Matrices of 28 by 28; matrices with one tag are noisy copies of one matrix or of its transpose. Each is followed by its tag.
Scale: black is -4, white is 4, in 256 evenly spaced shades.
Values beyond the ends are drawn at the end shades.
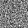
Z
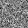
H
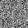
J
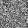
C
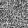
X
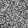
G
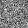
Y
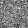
Y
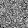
G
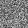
Z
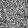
Y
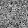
Y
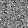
C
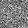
Y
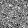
Y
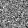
H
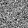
Y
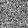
X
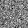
J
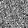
J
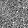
X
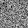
C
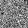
G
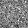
Y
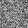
Y
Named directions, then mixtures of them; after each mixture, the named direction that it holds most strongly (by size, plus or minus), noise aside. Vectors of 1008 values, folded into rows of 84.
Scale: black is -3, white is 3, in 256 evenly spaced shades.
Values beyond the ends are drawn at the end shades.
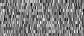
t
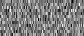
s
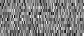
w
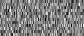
s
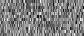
w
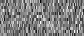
t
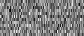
s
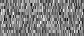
t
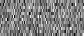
w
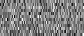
w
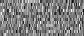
t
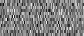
w
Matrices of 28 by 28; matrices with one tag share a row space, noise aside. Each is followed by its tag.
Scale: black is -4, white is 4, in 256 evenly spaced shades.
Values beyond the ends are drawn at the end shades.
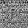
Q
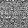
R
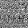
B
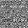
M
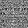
Q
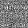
B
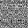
B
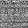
Q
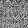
R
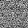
R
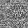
M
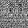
B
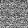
R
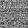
Q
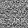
M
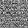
R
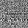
Q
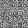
B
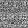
Q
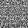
R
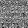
R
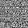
M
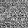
M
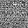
M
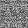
M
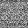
B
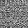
M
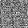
R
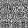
B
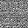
R
